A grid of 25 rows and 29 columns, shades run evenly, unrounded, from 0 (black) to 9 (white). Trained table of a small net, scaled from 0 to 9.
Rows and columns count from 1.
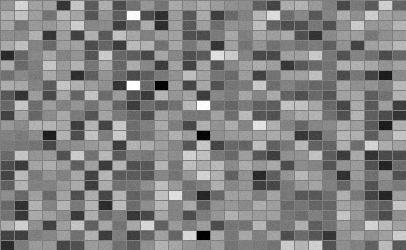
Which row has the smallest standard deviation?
19
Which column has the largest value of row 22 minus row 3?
12
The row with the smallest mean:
8
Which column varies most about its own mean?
15
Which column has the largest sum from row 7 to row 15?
5
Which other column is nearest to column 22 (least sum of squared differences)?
23
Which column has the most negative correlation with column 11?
18
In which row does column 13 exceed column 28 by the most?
20
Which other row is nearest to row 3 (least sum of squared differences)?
7
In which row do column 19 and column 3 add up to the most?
13
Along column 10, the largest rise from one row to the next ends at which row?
9
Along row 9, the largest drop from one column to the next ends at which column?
11
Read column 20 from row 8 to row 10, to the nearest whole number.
4 4 6
